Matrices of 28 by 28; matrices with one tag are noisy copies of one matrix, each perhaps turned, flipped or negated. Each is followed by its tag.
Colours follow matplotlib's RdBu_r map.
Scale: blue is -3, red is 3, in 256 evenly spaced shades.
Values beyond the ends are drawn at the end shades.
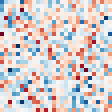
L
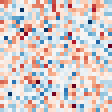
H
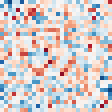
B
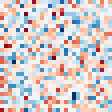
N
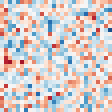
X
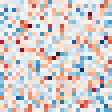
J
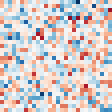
L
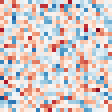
J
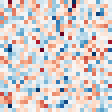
X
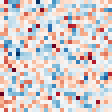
X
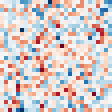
B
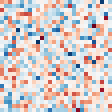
L
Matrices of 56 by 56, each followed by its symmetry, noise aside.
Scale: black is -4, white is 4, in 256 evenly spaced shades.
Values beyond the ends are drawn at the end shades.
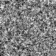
antisymmetric.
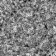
symmetric.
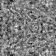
mirrored top to bottom.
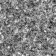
symmetric across the other diagonal.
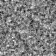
antisymmetric.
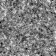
no symmetry.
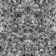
mirrored left to right.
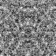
mirrored left to right.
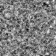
no symmetry.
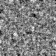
antisymmetric.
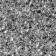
antisymmetric.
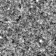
symmetric.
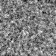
no symmetry.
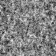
same after a half turn.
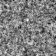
antisymmetric.
